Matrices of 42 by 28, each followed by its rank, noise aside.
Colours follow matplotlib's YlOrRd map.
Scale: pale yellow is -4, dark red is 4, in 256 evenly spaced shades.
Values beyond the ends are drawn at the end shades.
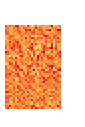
eight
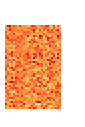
eight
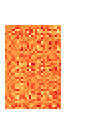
six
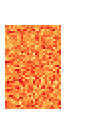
eight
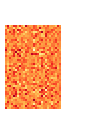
six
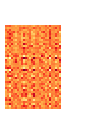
three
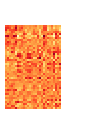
four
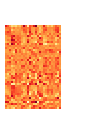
four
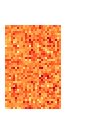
eight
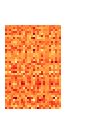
four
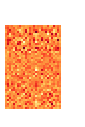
six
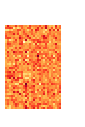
eight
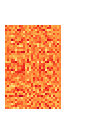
six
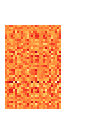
three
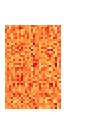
six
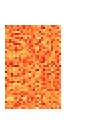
eight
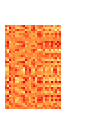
three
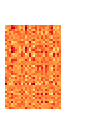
three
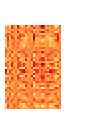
three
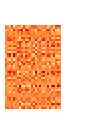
three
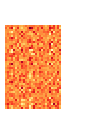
six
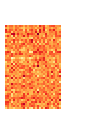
six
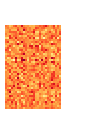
six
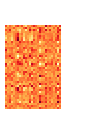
three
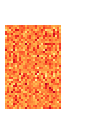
eight
